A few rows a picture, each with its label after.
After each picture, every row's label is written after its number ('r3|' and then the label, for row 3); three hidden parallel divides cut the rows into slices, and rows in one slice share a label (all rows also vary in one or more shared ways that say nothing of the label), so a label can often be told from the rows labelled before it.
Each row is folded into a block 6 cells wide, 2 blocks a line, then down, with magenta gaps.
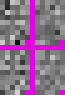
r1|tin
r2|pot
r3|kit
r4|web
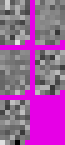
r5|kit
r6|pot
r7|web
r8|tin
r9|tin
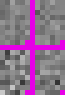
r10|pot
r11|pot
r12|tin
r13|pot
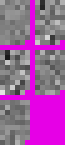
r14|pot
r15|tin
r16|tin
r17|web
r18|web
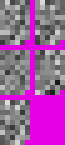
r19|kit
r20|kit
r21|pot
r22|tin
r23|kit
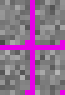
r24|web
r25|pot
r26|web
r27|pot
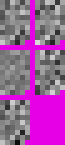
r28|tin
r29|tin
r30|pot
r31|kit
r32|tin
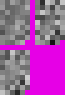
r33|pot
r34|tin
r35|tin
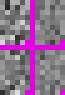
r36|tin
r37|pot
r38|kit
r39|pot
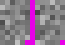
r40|web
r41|pot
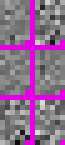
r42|web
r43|tin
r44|web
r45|pot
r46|tin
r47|kit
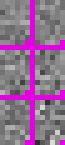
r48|pot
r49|web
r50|pot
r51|pot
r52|web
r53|kit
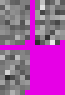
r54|web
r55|kit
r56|web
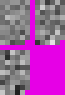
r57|pot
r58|kit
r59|tin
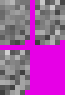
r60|pot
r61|kit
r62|kit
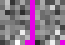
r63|kit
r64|kit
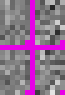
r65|web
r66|tin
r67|web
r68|kit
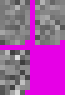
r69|web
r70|web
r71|kit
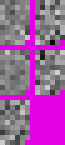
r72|web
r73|tin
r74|web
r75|tin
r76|tin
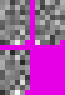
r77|kit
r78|tin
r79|kit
